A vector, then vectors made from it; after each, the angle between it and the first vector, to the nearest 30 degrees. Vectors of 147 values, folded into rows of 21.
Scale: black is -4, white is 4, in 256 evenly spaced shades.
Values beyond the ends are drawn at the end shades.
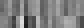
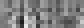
150 degrees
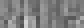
150 degrees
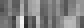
30 degrees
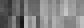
120 degrees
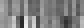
150 degrees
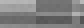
90 degrees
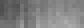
60 degrees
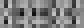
90 degrees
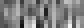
120 degrees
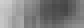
90 degrees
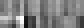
30 degrees
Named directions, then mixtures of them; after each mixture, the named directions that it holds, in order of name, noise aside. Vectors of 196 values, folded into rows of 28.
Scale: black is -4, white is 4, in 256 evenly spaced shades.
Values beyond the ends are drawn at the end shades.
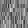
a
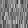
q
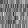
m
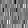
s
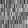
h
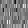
s.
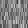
q.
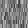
q.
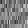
h, s.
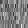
m, q.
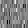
s.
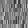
q, s.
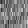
h, m.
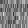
m.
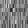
a, h.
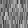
h, q.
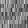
h.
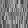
q.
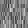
a.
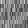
h.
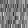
m.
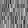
a.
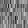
a, m.
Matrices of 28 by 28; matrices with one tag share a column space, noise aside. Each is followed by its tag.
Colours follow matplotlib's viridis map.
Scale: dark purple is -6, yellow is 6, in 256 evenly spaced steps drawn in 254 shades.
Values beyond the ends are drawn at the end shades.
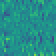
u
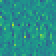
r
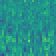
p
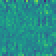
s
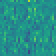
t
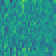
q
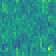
q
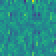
u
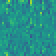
s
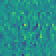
r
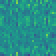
s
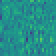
t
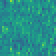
q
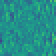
u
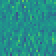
u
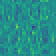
t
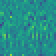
r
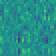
t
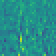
p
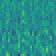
p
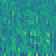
p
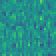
r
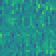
s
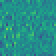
r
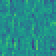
q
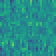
q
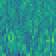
p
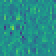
t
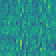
q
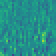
p
